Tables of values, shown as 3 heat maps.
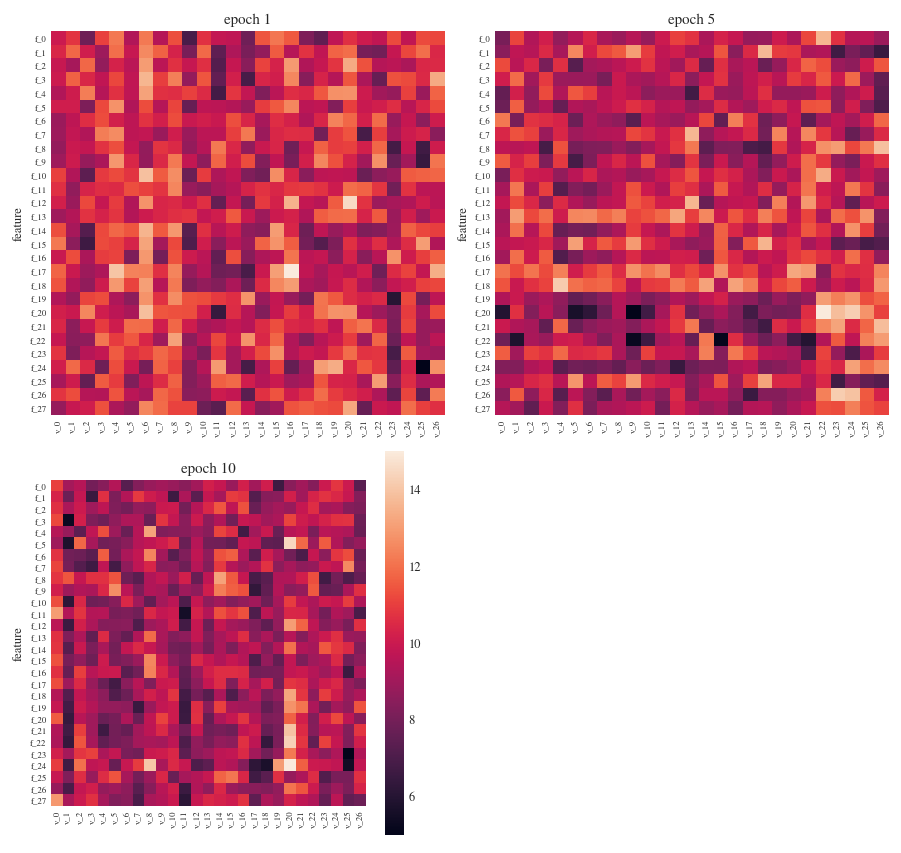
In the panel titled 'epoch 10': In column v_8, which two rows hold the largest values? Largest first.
f_24, f_4
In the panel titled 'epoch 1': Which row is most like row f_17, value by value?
f_18
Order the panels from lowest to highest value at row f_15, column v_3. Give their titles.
epoch 10, epoch 5, epoch 1
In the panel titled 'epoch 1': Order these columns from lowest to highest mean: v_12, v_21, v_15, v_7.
v_21, v_12, v_7, v_15
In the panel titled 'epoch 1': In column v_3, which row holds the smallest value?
f_24
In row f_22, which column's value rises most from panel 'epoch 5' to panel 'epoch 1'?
v_15
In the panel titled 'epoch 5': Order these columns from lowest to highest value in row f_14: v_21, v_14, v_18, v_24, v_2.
v_14, v_2, v_18, v_21, v_24
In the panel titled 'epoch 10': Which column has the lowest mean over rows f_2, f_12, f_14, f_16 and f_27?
v_11
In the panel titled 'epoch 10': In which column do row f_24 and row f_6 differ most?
v_20
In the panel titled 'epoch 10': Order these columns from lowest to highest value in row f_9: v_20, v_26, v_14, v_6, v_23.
v_23, v_20, v_6, v_26, v_14
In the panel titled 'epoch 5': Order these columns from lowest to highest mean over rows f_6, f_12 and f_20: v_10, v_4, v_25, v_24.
v_10, v_4, v_24, v_25
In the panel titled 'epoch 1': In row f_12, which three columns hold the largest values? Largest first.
v_20, v_16, v_6
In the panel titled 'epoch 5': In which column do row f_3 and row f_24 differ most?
v_26
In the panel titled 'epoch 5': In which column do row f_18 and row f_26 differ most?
v_4
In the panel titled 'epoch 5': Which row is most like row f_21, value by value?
f_8
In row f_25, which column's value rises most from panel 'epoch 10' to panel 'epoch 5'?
v_18
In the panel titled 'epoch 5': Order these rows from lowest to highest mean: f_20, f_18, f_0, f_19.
f_20, f_19, f_0, f_18
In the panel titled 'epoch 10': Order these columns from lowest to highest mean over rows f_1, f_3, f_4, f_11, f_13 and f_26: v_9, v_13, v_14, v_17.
v_17, v_13, v_9, v_14
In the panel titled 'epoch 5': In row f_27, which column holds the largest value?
v_24
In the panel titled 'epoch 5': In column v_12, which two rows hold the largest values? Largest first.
f_13, f_18
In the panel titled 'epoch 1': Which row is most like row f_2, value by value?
f_12
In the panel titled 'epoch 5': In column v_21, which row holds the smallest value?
f_22
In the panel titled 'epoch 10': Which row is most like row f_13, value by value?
f_15
